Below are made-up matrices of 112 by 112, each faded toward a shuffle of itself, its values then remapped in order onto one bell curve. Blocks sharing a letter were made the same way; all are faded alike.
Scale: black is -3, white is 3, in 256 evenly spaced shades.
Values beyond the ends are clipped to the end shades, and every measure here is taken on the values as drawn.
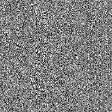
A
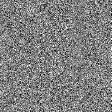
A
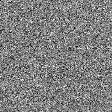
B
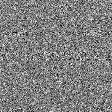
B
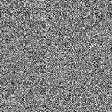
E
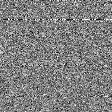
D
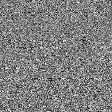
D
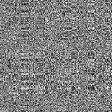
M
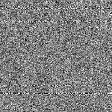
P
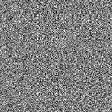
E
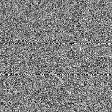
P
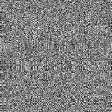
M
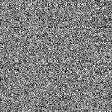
P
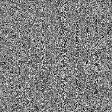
A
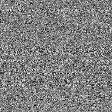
D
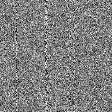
A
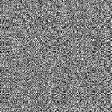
M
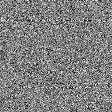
B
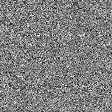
B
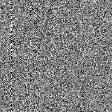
A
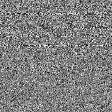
D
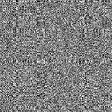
M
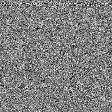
B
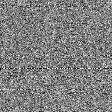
D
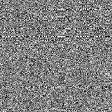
P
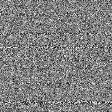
D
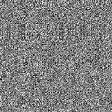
E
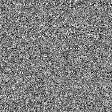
B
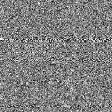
P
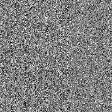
A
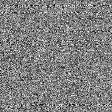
D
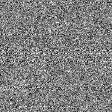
D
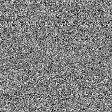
B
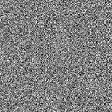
E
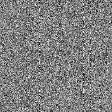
A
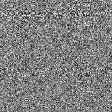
P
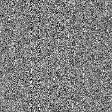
A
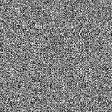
E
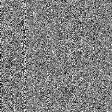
A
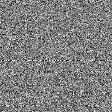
D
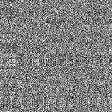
E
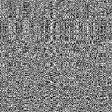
M
